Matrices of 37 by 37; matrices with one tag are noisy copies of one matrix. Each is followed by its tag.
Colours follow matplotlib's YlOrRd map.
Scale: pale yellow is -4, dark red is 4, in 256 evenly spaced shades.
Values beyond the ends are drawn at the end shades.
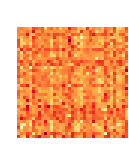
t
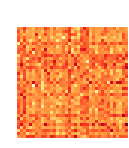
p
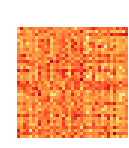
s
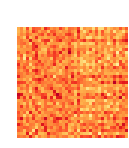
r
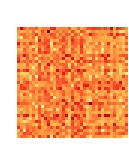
s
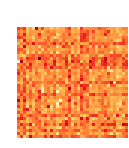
p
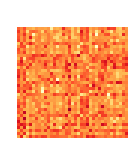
p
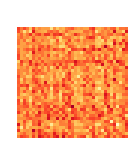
t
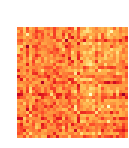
r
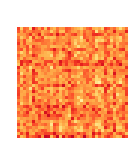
t
